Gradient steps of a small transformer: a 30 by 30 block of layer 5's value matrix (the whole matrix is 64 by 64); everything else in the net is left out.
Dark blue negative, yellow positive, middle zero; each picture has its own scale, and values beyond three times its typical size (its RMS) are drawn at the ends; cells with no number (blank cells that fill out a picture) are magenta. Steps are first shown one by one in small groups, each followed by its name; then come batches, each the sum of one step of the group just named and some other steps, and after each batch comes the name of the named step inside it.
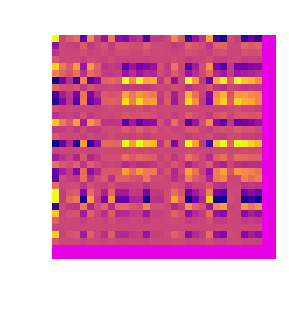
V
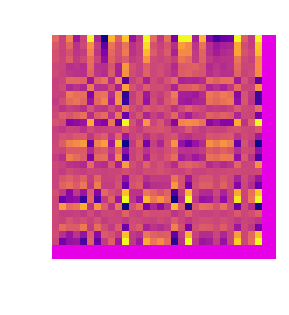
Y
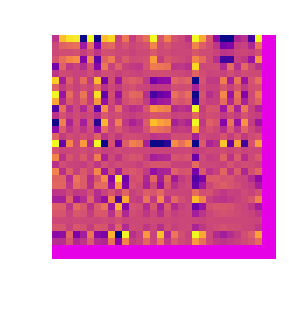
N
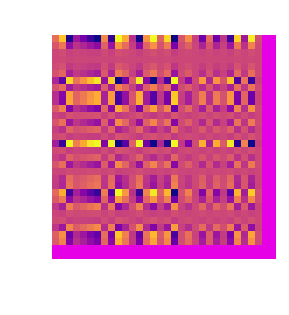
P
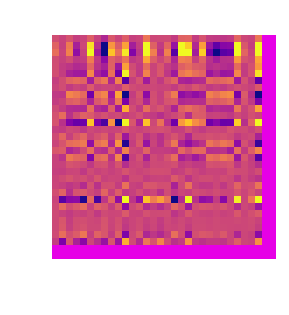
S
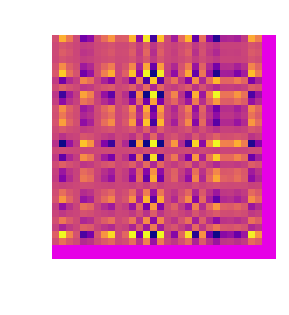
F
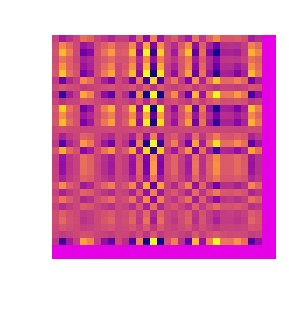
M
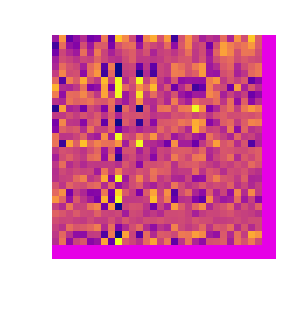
P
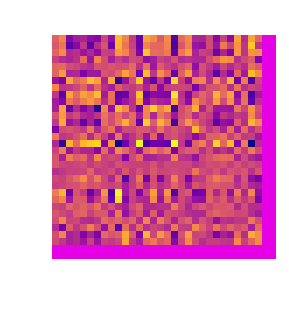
P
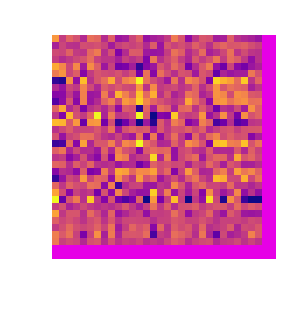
V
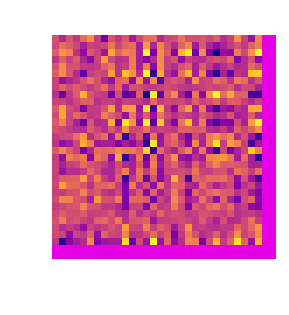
M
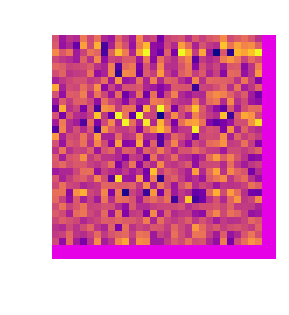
S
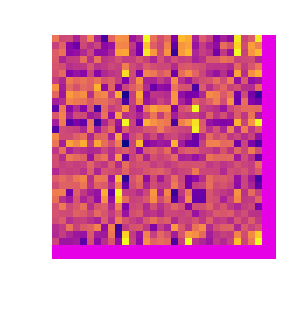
Y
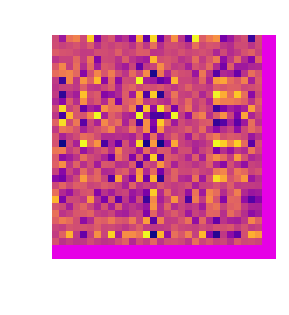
N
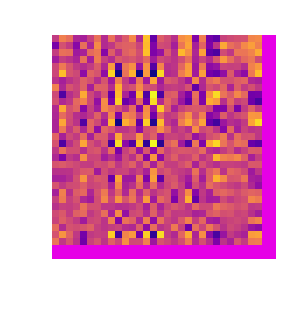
F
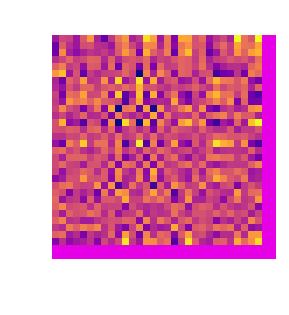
Y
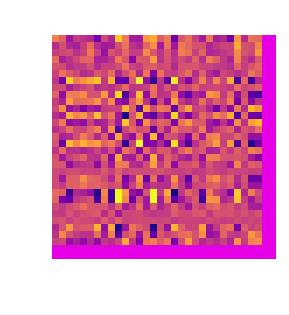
P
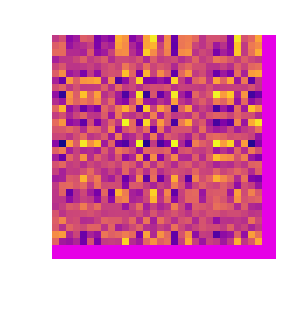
P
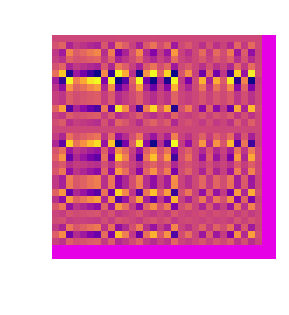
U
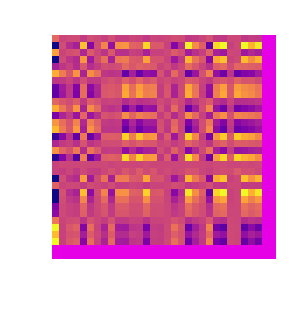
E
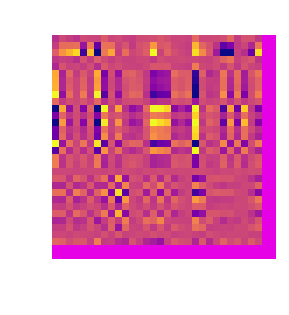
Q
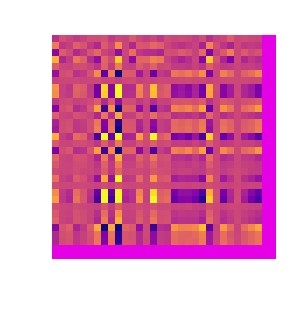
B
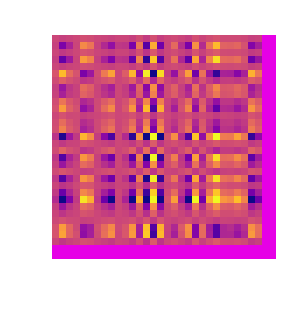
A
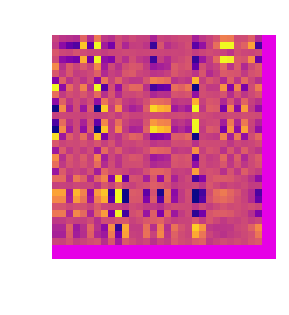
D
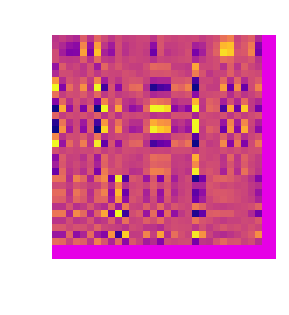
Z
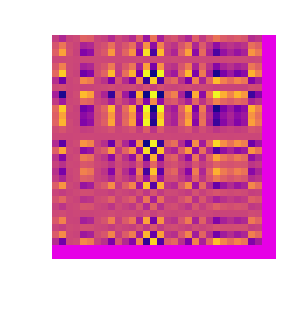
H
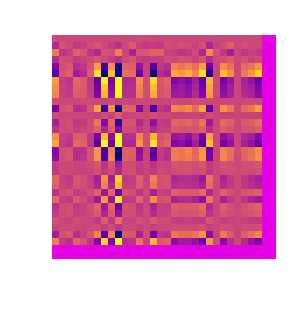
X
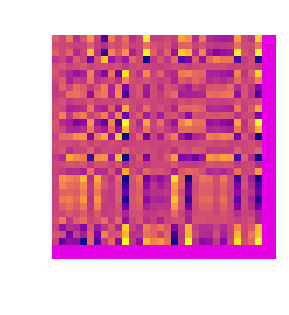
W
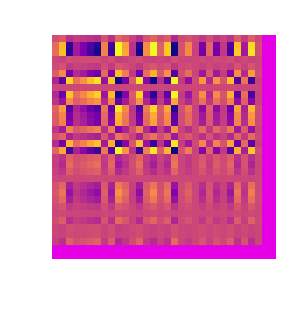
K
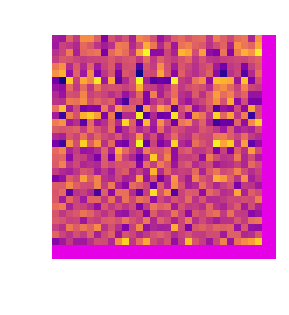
U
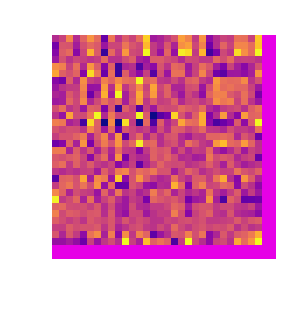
W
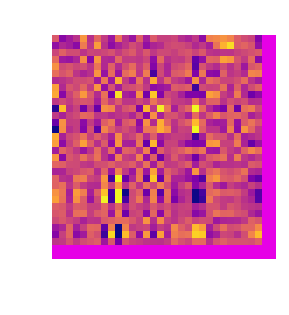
D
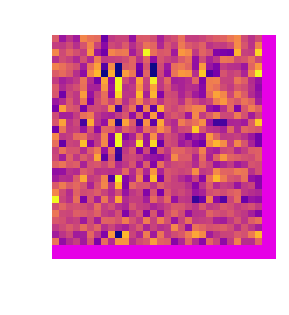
X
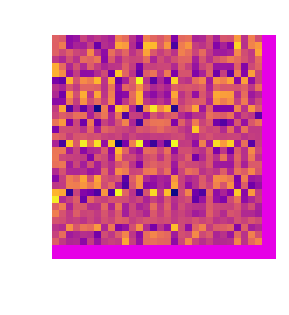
U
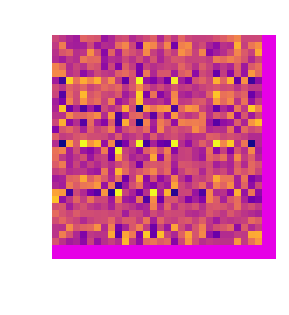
U
